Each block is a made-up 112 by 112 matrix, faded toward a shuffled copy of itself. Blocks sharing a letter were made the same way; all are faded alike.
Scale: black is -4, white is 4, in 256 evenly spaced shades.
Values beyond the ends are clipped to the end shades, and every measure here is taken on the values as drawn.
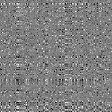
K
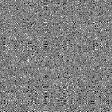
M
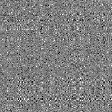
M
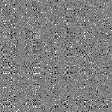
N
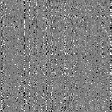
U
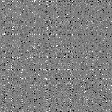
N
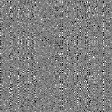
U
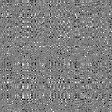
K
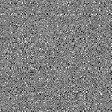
M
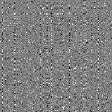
U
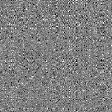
M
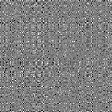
K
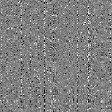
U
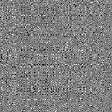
M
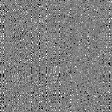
U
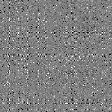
N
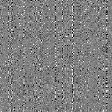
U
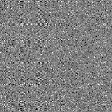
M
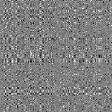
K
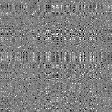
K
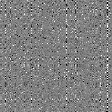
U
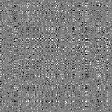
K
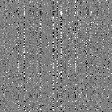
U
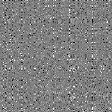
N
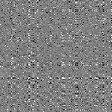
K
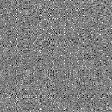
M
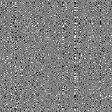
N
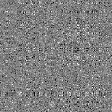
M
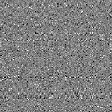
M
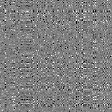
K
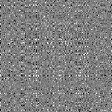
K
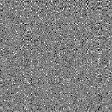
M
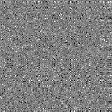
M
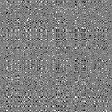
K
